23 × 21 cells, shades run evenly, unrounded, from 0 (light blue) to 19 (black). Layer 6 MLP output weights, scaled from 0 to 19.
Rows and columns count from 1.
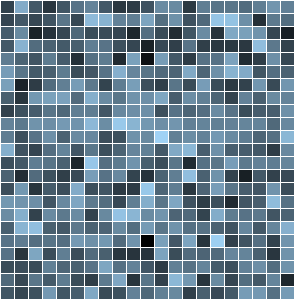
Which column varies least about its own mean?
5
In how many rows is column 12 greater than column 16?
12
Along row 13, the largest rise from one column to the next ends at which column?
8
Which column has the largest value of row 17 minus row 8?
7
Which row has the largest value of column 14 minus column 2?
1
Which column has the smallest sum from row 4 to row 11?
10
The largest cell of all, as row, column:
19, 11
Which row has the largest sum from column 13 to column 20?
4
